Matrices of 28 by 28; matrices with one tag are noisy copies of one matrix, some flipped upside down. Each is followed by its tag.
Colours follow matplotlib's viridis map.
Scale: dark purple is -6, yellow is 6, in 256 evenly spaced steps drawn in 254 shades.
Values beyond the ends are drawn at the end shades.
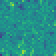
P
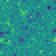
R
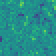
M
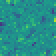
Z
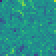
P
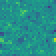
R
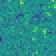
M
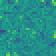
Z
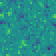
R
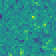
M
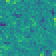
Z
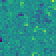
M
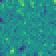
P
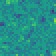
Z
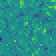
M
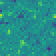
R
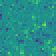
M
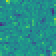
Z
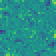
Z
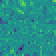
P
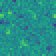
R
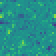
R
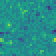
R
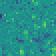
M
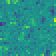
Z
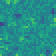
Z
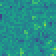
M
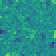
Z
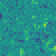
M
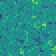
M
